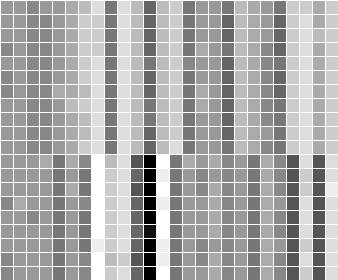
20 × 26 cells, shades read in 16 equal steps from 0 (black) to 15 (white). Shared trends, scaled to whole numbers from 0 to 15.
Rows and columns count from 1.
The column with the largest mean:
8
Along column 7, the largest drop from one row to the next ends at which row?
12
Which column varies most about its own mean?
23
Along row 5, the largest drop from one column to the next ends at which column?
9
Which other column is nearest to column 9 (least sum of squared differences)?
21
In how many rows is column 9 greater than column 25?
9
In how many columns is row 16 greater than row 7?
11
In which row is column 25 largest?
3
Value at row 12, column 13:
15
